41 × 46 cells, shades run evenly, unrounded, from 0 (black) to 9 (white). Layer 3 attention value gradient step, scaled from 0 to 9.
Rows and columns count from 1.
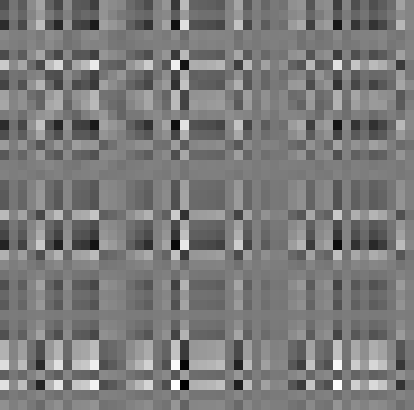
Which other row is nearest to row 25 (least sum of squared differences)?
13
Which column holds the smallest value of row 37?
21
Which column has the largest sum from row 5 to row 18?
5
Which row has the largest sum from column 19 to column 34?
7
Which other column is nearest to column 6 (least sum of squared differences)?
22
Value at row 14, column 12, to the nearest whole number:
5
